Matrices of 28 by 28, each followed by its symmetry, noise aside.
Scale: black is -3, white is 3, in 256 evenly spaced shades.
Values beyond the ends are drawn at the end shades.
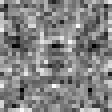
mirrored left to right.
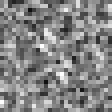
same after a half turn.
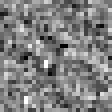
antisymmetric.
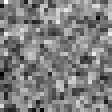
antisymmetric.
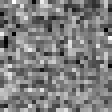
antisymmetric.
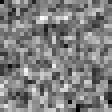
no symmetry.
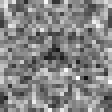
mirrored left to right.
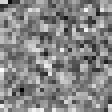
symmetric across the other diagonal.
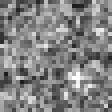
symmetric.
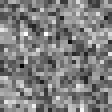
symmetric across the other diagonal.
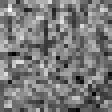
symmetric.
